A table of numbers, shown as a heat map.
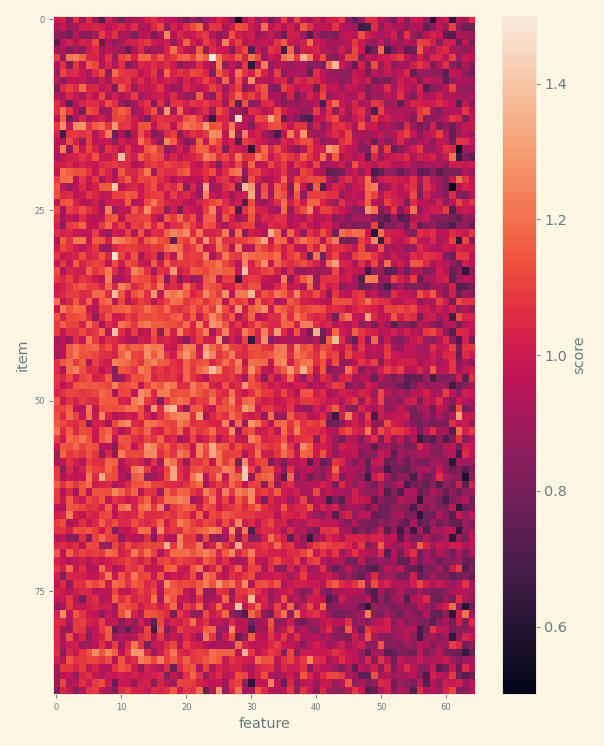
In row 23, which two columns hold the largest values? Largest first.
30, 23
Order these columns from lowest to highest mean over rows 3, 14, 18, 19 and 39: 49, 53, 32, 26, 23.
53, 49, 32, 26, 23
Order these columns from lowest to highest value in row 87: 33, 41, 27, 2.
2, 41, 27, 33
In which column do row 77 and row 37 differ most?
48
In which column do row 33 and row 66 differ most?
29
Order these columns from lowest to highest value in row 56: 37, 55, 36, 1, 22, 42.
55, 37, 42, 36, 1, 22
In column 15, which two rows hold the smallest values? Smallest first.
80, 79
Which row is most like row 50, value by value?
70
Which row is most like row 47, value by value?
61
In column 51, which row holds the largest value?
32
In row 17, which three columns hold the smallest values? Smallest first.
62, 30, 52
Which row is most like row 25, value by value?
34
